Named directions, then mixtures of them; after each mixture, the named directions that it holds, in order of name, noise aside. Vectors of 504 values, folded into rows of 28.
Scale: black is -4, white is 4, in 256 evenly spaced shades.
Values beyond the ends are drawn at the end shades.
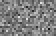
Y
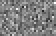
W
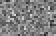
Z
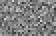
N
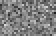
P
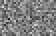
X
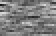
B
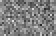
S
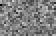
B, N, P.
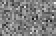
W, X.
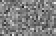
P, W, Y.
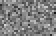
P.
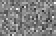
W.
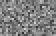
N, Y, Z.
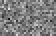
X, Y.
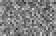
S.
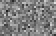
P, W, Z.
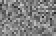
P, X.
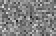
X.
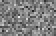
Y.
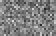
S.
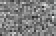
B, N, W.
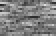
B.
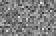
Y.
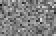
N, P.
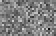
S, Y.
